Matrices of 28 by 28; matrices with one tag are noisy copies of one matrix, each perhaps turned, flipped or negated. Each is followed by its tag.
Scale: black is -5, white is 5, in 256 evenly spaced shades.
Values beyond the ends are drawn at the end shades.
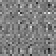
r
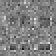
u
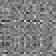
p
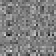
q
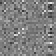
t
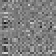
t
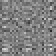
r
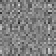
r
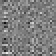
t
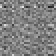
r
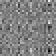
r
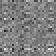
r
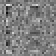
u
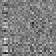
t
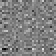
r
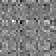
q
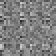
q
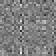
p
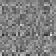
q
